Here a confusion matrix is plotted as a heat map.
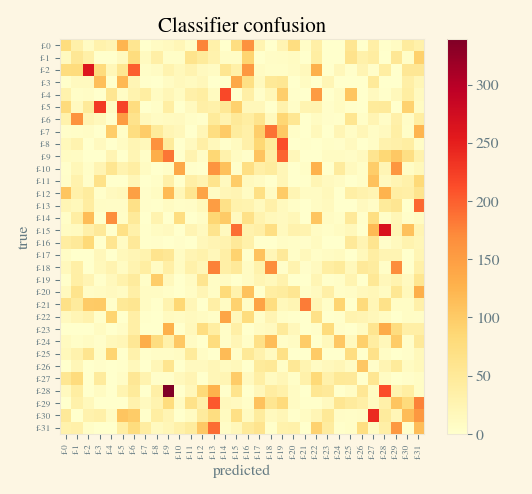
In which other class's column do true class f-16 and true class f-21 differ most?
f-17
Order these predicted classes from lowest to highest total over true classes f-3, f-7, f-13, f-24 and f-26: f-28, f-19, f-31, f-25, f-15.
f-25, f-28, f-19, f-15, f-31
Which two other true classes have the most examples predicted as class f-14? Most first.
f-4, f-22
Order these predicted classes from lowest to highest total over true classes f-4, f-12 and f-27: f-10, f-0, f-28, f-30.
f-10, f-30, f-28, f-0
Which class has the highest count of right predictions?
f-2
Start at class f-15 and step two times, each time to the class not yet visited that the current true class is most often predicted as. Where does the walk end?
f-9
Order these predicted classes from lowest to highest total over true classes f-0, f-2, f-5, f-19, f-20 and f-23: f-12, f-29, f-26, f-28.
f-26, f-29, f-28, f-12
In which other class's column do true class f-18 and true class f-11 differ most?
f-29
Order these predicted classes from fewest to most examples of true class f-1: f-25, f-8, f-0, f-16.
f-0, f-8, f-25, f-16
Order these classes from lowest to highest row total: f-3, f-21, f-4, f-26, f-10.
f-26, f-3, f-4, f-10, f-21
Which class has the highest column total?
f-13
